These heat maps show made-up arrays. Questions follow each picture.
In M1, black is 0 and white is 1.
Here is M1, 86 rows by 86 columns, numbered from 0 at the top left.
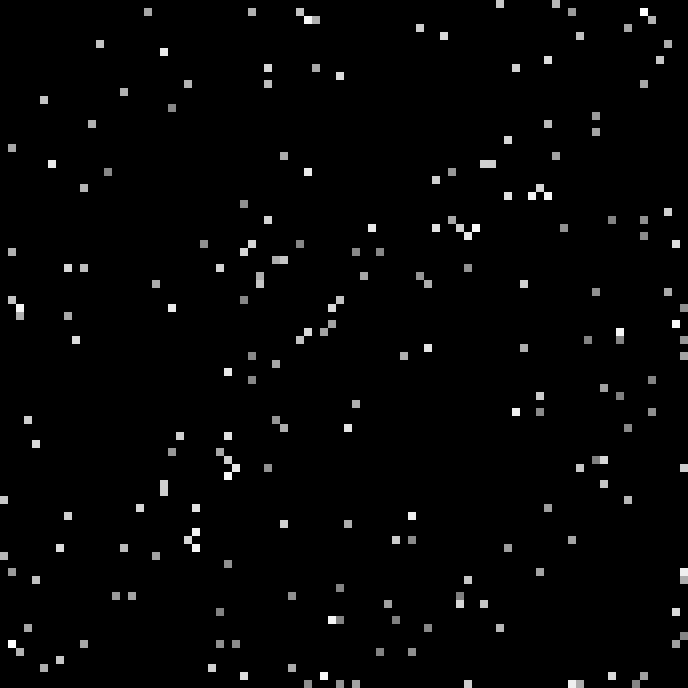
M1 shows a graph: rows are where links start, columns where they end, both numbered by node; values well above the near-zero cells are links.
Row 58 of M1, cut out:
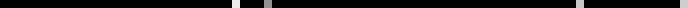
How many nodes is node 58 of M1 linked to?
4
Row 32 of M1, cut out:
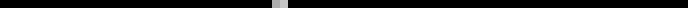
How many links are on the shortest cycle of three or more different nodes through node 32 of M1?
7
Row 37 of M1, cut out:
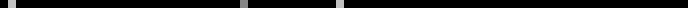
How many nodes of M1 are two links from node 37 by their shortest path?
10
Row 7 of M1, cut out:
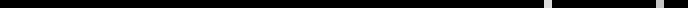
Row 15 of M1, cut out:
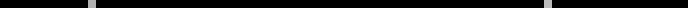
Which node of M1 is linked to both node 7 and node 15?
node 68
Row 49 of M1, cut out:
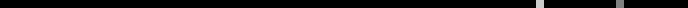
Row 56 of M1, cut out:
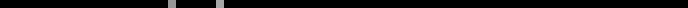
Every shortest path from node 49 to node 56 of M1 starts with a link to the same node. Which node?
node 77
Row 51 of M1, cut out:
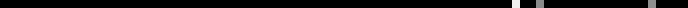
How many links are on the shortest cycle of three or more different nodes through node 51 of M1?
6
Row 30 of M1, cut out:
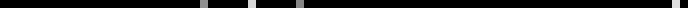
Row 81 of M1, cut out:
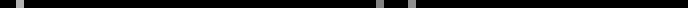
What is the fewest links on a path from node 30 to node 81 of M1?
3
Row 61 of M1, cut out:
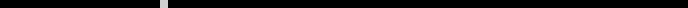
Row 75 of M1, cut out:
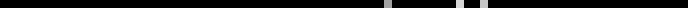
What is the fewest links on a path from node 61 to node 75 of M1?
3
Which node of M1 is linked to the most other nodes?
node 85
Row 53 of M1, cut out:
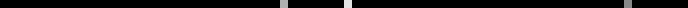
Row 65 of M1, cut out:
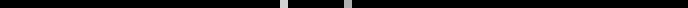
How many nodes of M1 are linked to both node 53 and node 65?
2
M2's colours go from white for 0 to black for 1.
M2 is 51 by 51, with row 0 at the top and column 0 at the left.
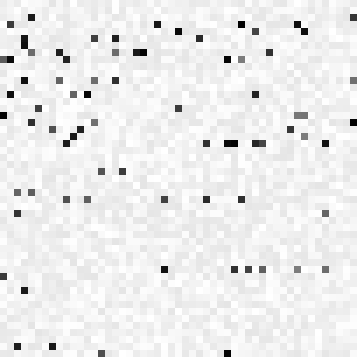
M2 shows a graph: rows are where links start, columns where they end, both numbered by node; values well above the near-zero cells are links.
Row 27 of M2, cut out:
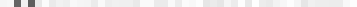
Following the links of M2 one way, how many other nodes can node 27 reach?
8
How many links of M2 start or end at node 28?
6
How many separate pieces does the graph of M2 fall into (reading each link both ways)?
9
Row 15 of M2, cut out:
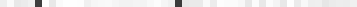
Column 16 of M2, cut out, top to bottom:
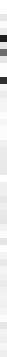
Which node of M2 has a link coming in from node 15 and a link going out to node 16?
node 5
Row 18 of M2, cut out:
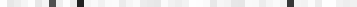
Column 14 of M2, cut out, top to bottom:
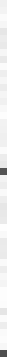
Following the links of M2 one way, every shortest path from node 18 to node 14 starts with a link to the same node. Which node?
node 11
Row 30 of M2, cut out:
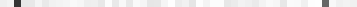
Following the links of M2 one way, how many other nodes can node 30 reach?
9
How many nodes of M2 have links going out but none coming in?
8
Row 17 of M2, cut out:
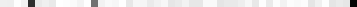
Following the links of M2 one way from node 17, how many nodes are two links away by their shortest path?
8
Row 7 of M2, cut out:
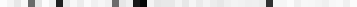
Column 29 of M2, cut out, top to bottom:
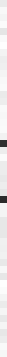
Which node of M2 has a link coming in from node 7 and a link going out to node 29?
node 20
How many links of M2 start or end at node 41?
2
